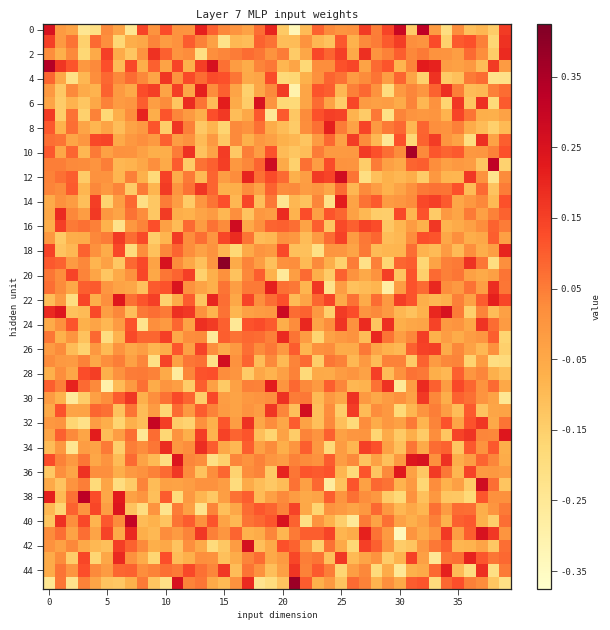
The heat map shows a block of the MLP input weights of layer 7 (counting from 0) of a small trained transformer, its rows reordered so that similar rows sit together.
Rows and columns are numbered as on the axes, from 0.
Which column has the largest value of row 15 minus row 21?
24
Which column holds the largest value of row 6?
18
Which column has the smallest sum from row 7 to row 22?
29
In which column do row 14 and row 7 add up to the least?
5
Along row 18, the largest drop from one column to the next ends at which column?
7
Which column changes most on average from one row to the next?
10
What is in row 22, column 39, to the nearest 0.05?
0.15
